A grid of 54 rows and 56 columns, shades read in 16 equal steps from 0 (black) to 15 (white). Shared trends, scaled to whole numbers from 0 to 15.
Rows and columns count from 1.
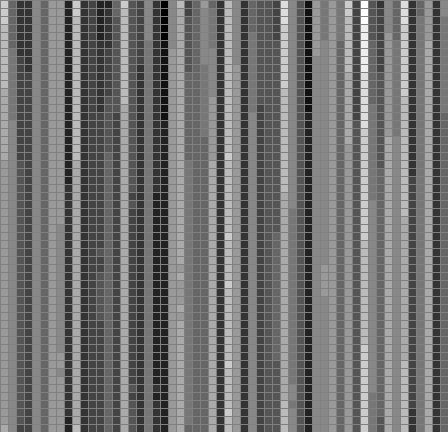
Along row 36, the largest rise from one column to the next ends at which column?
29
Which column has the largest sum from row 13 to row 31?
46
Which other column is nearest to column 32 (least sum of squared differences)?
2
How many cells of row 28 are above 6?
28
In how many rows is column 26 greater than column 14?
19
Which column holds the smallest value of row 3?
21
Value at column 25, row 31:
6
